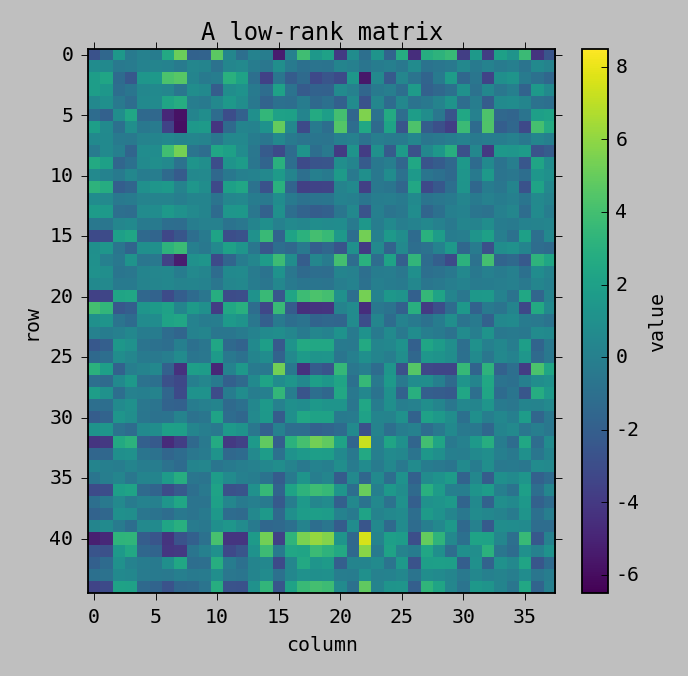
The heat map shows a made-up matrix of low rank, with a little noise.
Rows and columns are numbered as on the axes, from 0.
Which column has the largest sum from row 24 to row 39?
22
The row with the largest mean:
40
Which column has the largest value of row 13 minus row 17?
7
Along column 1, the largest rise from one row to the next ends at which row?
21
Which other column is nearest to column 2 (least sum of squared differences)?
31
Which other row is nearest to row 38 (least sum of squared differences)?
33
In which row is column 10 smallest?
26
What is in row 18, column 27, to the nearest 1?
-1
